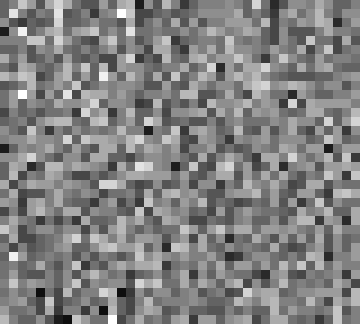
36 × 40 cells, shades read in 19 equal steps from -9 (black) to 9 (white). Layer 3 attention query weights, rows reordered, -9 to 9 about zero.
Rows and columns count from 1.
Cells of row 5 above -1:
20
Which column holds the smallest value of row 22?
37
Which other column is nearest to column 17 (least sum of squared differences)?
6
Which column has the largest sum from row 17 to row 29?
2
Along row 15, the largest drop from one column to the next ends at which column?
21
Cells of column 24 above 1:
9
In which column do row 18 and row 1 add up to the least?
16
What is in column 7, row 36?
-7
